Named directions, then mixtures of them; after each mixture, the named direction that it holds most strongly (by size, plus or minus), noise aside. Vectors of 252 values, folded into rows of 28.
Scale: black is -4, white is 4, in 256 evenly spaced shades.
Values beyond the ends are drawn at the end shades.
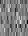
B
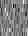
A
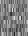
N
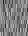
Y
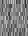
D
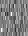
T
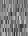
N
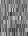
N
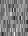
N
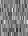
N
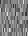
A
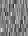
T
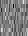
A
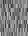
Y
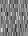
T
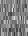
N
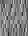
D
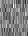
A
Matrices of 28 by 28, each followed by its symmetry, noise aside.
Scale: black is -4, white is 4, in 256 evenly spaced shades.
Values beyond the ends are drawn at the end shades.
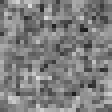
symmetric across the other diagonal.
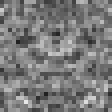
mirrored left to right.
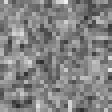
no symmetry.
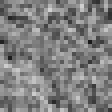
symmetric across the other diagonal.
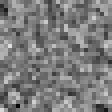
symmetric across the other diagonal.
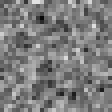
no symmetry.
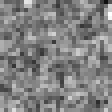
no symmetry.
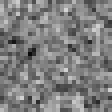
no symmetry.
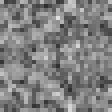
mirrored top to bottom.
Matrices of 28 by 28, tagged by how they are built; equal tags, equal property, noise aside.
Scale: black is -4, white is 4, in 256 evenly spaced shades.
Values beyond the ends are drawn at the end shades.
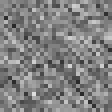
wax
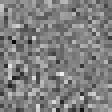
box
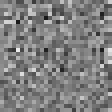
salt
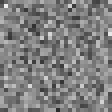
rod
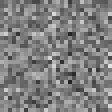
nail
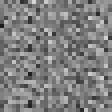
nail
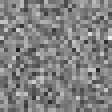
rod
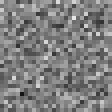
rod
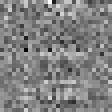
salt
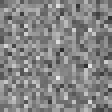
nail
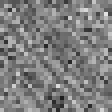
wax
